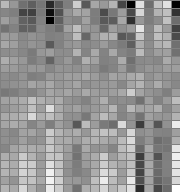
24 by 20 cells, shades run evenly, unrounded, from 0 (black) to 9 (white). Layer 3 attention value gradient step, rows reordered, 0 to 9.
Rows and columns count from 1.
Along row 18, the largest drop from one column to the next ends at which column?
16
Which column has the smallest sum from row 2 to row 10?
6
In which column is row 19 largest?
20
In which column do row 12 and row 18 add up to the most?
15
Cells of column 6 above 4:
19
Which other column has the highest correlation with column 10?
14
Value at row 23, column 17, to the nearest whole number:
6
